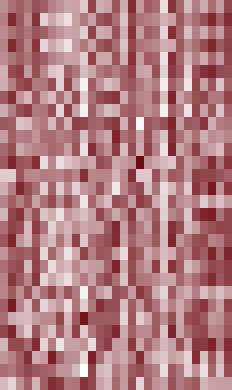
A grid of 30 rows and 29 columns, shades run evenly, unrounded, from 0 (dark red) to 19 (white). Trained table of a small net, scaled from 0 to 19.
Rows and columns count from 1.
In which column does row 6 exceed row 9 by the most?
7
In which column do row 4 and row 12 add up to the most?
21
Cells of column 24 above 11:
18
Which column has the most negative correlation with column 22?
27
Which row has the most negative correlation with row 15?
10
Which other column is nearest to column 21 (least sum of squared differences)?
24
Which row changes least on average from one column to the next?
14
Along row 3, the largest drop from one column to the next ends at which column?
22
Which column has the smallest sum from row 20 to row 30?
29
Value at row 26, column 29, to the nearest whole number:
6
